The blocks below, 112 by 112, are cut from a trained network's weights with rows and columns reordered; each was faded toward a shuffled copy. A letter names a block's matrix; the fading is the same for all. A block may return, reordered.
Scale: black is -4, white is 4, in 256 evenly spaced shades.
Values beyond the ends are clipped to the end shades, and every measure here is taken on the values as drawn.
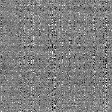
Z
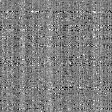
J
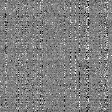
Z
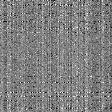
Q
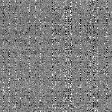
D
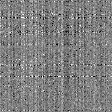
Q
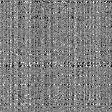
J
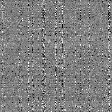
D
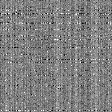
Q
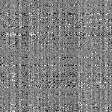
J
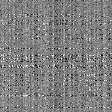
J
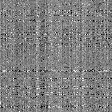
J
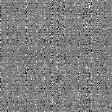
D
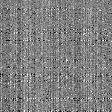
Q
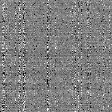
Z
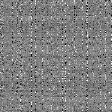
D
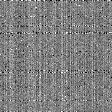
Q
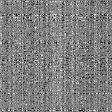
J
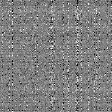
Z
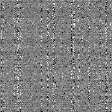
D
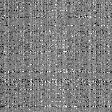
J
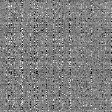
Z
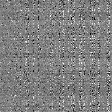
Z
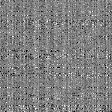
J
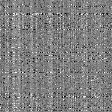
J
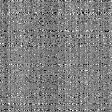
J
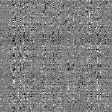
Z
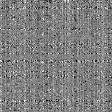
J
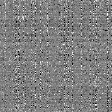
D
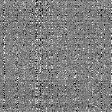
Z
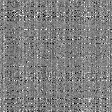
J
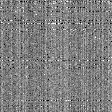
Q
